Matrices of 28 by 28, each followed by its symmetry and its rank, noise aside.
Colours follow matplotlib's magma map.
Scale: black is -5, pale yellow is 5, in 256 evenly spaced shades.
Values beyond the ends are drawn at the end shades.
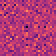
symmetric, rank three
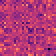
symmetric, rank four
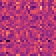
antisymmetric, rank four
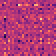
antisymmetric, rank four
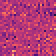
no symmetry, rank five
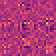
no symmetry, rank three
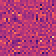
no symmetry, rank four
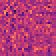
no symmetry, rank five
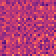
symmetric, rank three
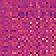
no symmetry, rank five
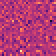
antisymmetric, rank four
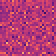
no symmetry, rank five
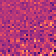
no symmetry, rank four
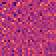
no symmetry, rank five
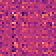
no symmetry, rank three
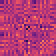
symmetric, rank three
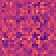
no symmetry, rank four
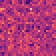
no symmetry, rank four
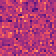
antisymmetric, rank four
